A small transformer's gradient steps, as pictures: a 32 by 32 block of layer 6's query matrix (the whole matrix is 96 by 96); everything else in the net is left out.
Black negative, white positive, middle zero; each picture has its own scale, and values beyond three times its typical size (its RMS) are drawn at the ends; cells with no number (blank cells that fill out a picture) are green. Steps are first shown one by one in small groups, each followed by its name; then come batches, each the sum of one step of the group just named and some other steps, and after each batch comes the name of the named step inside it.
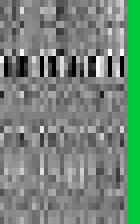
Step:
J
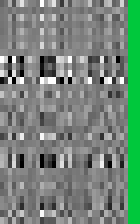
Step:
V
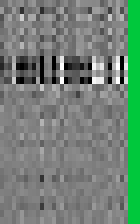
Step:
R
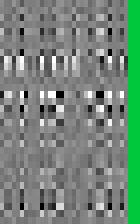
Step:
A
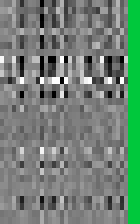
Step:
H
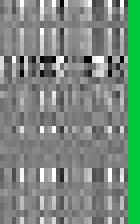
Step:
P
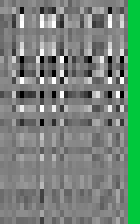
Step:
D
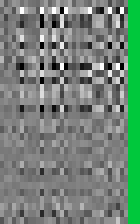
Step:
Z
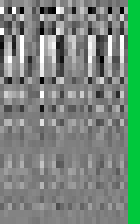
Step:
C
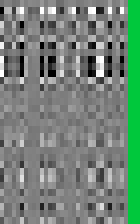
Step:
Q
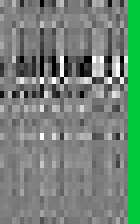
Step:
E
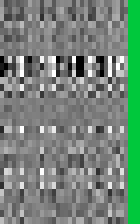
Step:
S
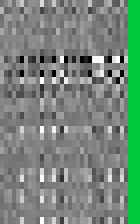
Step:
P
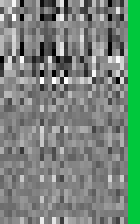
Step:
E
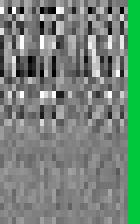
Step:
C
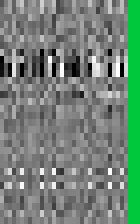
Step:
R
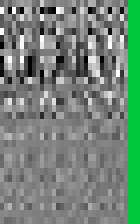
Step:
C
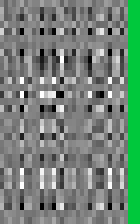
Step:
A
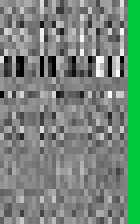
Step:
J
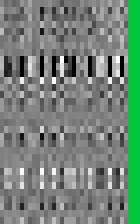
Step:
J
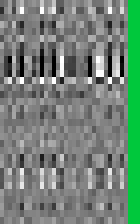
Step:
Q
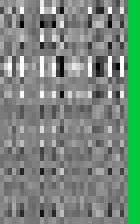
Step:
Z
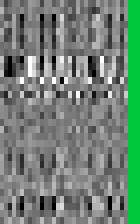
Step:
H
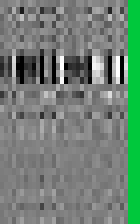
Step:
R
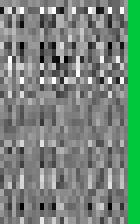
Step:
Q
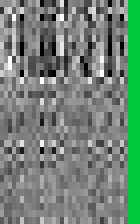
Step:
Q
